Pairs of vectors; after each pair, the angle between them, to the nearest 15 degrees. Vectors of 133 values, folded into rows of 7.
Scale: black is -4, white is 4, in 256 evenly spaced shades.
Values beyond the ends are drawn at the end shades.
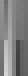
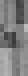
75 degrees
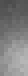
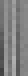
90 degrees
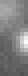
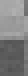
60 degrees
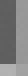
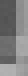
15 degrees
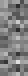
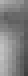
90 degrees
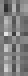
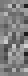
105 degrees
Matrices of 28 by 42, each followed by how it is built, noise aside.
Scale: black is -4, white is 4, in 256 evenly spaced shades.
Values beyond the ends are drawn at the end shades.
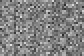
repeating rows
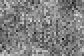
smooth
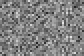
repeating rows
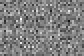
low rank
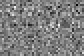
low rank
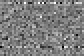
uneven rows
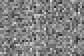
repeating rows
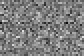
repeating columns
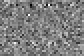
uneven rows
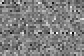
uneven rows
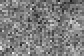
smooth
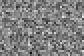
repeating columns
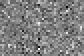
uneven columns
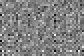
low rank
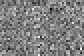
low rank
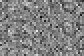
repeating rows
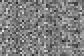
repeating rows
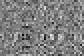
low rank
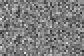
repeating rows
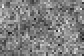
smooth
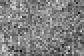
smooth
